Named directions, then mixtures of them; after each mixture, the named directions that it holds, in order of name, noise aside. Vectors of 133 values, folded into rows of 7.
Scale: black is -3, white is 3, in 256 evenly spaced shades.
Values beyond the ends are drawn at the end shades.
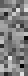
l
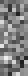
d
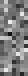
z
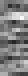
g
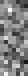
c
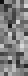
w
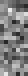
c, g.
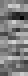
g.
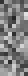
c, w.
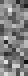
c.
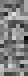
g, l.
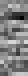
g.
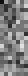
w.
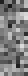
g, w.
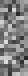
d.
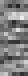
g.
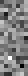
d, l.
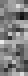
g, z.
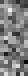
c.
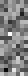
d, z.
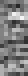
g, l.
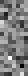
d, l.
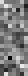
l, w.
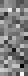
c, l.
